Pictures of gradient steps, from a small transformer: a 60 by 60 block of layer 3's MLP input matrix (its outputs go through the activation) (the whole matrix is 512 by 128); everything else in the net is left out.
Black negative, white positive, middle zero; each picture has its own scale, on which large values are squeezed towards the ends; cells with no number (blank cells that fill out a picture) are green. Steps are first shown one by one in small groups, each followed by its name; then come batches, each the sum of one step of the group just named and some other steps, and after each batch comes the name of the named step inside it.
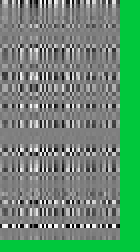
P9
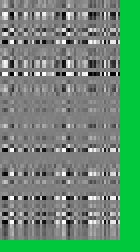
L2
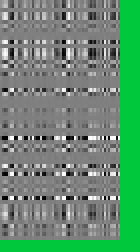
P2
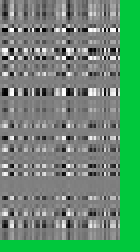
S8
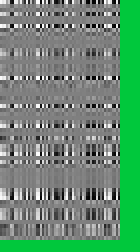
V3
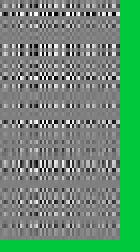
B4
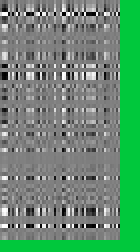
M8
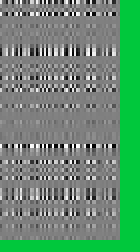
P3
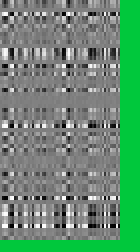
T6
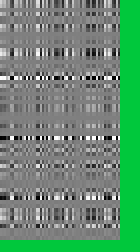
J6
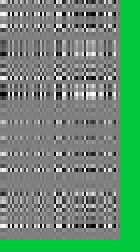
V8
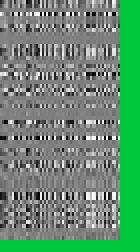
B4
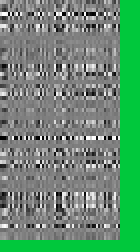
M8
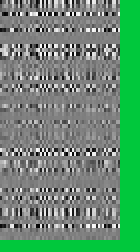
B4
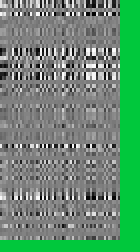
P3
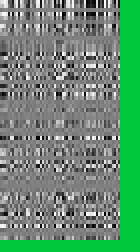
V8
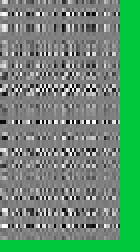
M8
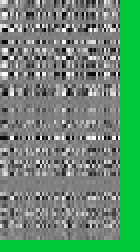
S8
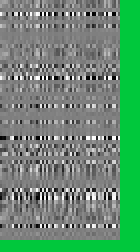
J6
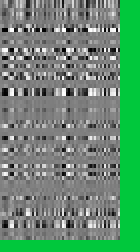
S8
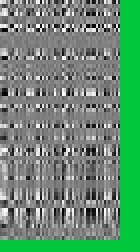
V3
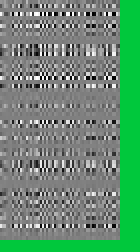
B4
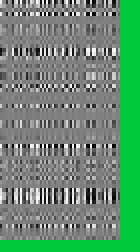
P3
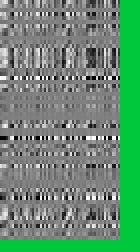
J6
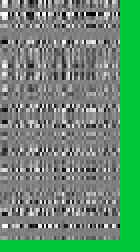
P9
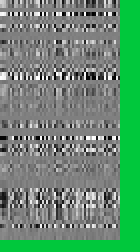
J6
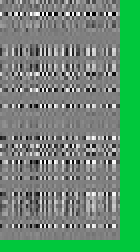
P3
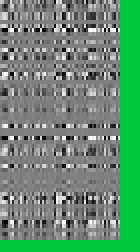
S8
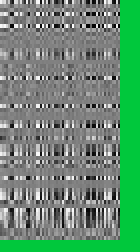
V3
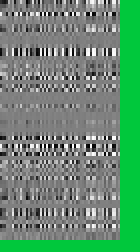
P3
